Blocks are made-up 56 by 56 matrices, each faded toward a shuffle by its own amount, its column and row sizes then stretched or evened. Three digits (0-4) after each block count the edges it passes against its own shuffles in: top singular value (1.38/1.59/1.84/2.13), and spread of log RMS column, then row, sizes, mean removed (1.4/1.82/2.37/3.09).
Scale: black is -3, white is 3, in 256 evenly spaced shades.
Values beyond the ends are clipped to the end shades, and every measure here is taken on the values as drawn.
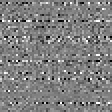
3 1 4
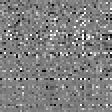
3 1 4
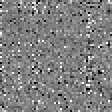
2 2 2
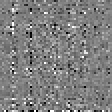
1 3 3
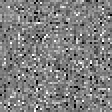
0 2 1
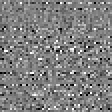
1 1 4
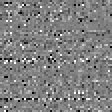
3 2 3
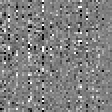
1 4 1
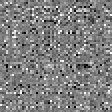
4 1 2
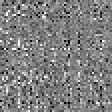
3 3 2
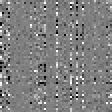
1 4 2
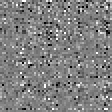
1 3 3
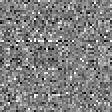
3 0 2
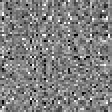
4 2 2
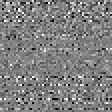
3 0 4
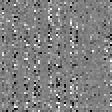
1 4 0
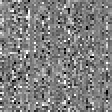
1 4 0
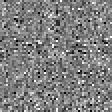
0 1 1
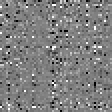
2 3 2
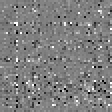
1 2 3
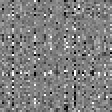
3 4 2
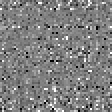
0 2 3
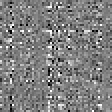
3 4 3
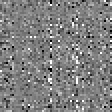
2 3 2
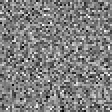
3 0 0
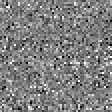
1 0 1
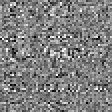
3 1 3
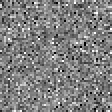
0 1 0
